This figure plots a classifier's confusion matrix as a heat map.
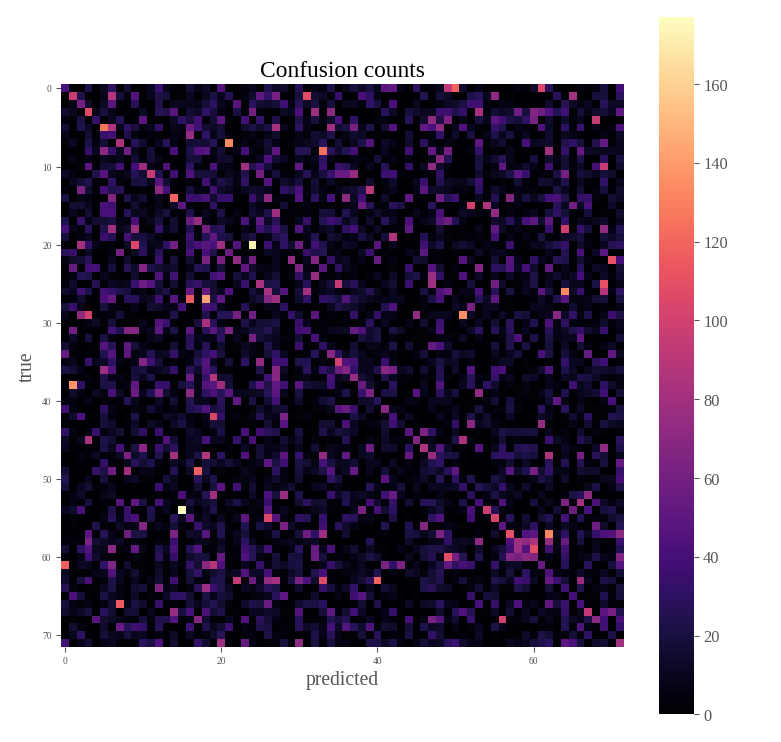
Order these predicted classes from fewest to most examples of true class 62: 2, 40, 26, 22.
2, 22, 40, 26
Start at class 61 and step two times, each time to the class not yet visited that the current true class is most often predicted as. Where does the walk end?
50
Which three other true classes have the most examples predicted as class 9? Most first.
20, 18, 31
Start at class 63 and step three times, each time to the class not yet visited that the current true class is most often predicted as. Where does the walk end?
70
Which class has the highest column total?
18
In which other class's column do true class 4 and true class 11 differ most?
68
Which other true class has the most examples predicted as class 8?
49
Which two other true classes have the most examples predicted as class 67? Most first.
52, 34
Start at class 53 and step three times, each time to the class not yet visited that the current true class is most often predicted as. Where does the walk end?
21
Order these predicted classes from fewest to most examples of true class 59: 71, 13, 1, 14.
1, 13, 71, 14
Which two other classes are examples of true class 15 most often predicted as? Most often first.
52, 54
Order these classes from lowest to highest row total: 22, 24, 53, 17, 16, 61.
16, 24, 53, 22, 17, 61
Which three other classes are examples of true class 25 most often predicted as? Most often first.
69, 35, 47
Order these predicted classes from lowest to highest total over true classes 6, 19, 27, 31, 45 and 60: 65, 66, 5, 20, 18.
65, 66, 5, 20, 18
